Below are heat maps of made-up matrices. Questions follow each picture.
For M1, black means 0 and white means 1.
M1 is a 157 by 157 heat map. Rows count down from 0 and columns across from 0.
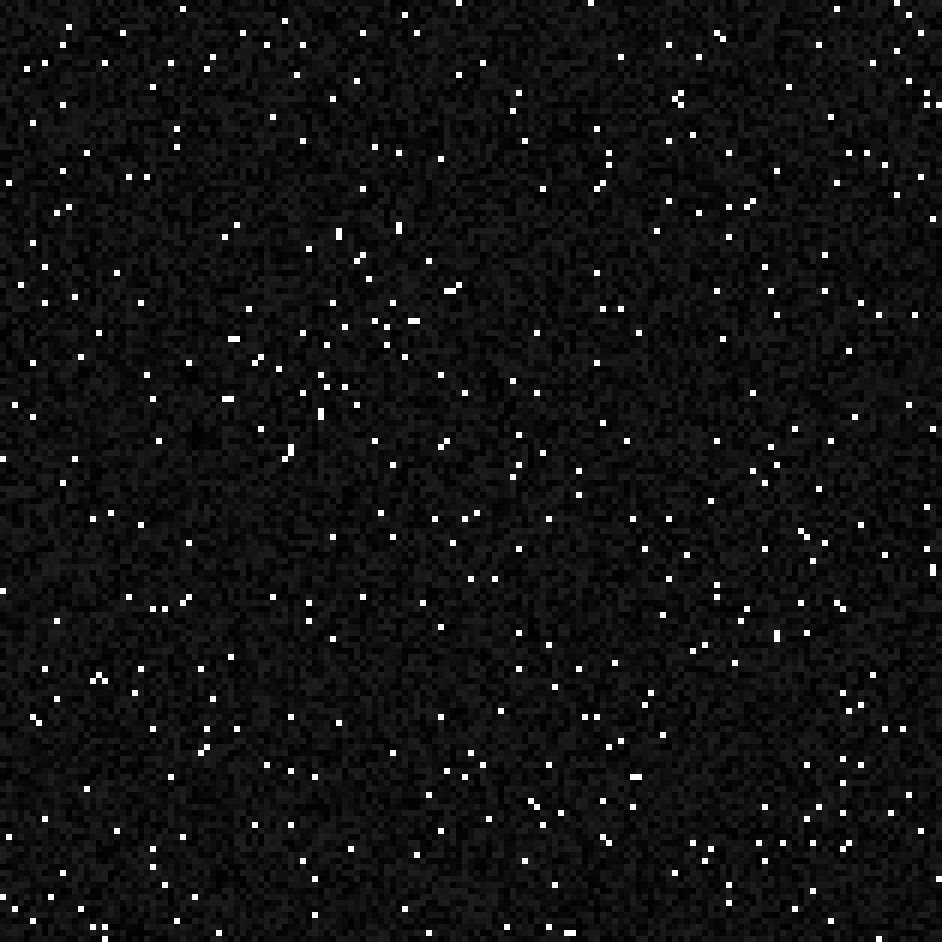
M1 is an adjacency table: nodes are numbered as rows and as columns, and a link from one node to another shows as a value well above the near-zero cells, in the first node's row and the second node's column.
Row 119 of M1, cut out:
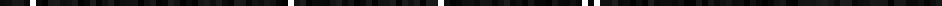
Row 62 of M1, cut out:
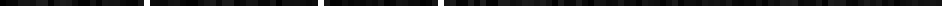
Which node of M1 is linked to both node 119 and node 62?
node 73
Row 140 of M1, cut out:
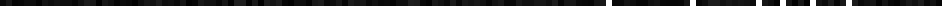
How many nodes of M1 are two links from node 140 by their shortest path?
9
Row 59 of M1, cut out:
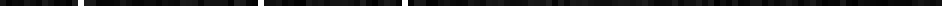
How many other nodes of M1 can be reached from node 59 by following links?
11
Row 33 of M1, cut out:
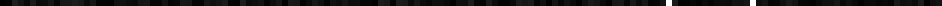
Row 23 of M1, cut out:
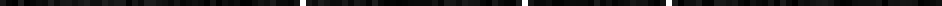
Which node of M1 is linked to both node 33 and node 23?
node 111
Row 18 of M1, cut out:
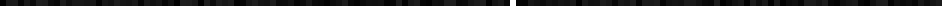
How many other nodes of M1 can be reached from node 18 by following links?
3
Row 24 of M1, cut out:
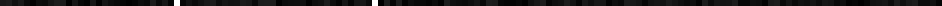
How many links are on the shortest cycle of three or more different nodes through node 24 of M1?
6
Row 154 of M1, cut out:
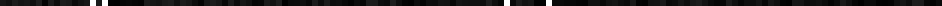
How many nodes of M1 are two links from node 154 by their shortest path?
6
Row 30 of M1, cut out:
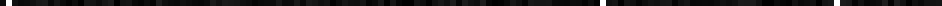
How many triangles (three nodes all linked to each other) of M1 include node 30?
2
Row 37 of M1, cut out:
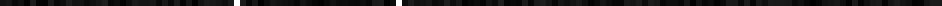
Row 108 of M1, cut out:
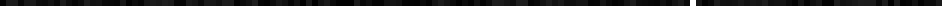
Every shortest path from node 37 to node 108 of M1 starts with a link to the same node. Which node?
node 66
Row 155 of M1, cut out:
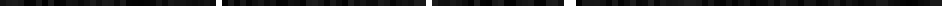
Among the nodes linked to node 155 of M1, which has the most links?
node 71
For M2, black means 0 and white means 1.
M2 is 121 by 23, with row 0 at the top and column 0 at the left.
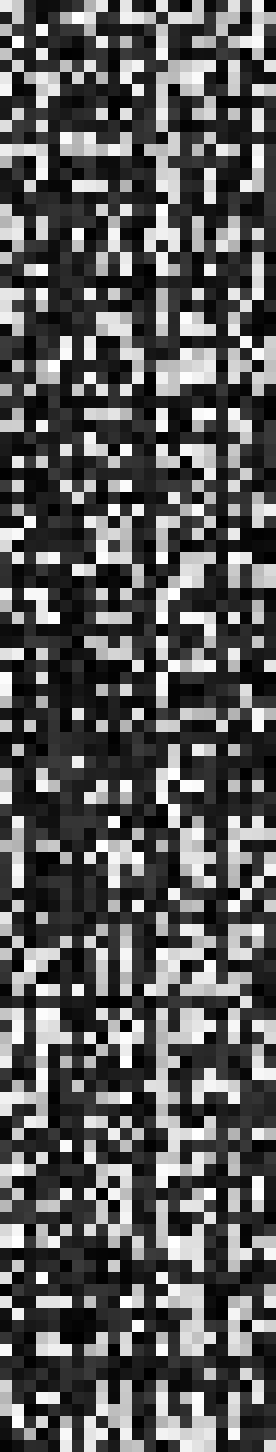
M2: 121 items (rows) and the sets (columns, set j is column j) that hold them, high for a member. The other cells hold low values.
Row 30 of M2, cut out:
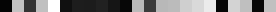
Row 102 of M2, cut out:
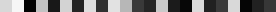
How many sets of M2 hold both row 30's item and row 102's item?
5
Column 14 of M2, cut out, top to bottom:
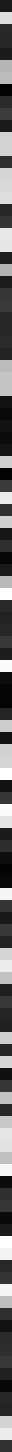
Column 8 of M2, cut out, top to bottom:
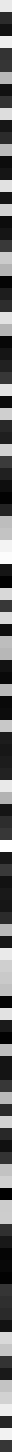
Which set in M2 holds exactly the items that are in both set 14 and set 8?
2
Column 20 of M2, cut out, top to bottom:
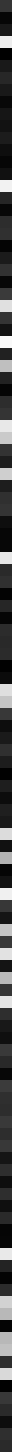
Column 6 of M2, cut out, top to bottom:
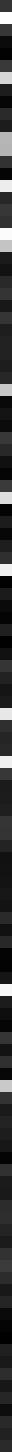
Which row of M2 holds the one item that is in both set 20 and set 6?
15
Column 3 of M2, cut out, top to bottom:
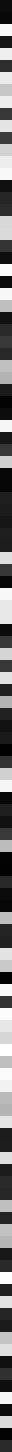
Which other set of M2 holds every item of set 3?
13
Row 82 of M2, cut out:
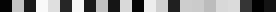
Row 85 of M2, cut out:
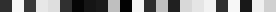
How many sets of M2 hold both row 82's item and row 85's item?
8
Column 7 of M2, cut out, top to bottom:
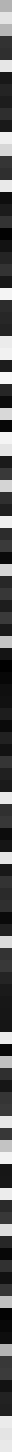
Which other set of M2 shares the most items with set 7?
10
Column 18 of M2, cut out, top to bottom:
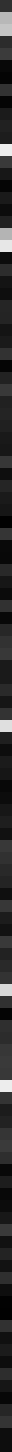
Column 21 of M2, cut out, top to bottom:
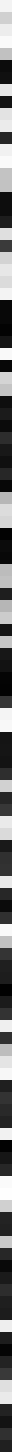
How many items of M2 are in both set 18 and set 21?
5
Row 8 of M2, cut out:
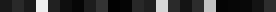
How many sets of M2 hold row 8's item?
3
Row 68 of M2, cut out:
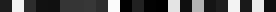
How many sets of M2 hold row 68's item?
6
